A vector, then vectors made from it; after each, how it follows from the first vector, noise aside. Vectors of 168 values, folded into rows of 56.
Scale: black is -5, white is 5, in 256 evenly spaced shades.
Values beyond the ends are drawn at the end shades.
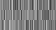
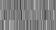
partly zeroed.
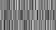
sign-scrambled.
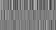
partly zeroed.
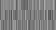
wrapped around, shrunk.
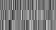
sign-scrambled.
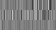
partly zeroed.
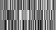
reversed, scaled up.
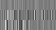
reversed, negated, partly zeroed.
